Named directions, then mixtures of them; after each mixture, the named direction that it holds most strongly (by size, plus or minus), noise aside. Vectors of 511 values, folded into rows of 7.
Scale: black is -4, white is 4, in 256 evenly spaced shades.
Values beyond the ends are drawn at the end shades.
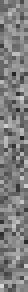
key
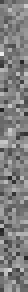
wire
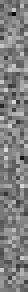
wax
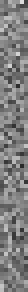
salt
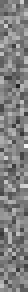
salt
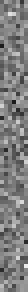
key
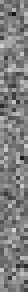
wax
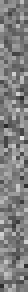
key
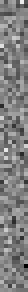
salt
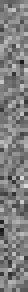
wire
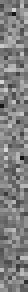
wax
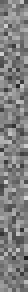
salt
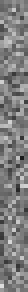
wax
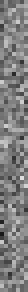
key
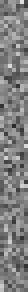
salt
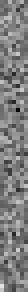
salt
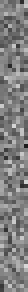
salt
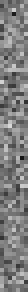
wax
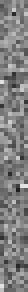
wax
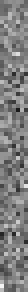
key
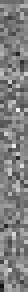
salt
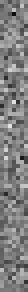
wax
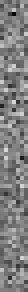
wax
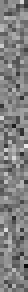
salt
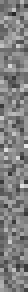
wax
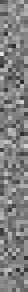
wire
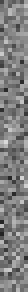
wire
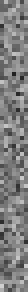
key
